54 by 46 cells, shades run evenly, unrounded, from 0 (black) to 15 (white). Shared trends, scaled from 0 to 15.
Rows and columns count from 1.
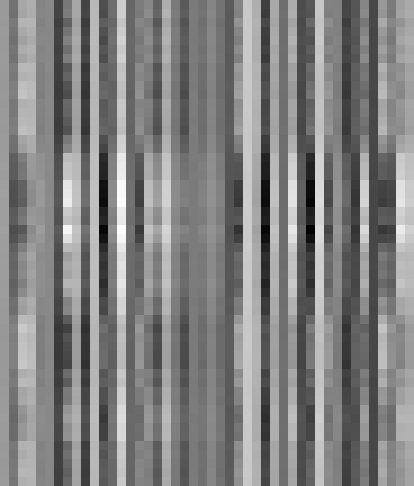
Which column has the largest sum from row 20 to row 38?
14
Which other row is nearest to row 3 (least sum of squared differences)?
53
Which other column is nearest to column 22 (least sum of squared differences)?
20
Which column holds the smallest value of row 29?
30
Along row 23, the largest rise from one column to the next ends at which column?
36
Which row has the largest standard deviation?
26
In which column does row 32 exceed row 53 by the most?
8
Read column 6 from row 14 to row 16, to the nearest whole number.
8 8 8
